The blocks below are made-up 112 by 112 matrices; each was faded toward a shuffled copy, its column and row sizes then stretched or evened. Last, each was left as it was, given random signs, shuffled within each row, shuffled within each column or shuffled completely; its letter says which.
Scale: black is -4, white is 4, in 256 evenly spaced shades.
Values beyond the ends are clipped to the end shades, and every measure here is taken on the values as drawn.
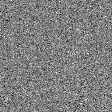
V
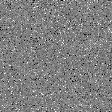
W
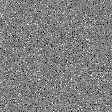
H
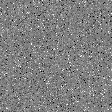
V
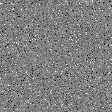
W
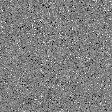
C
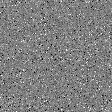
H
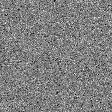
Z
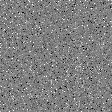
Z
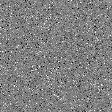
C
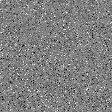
C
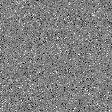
W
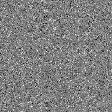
W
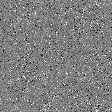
V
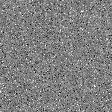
Z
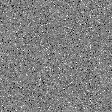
V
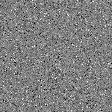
V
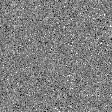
C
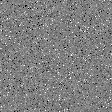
Z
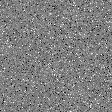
Z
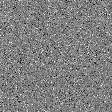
H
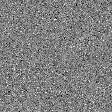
C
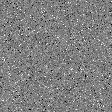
Z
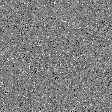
H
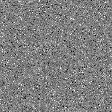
W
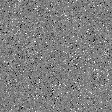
V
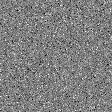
Z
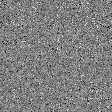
H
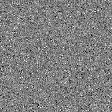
W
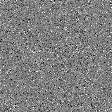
H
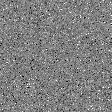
H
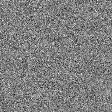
C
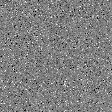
C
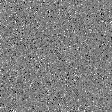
V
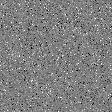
H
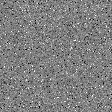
H
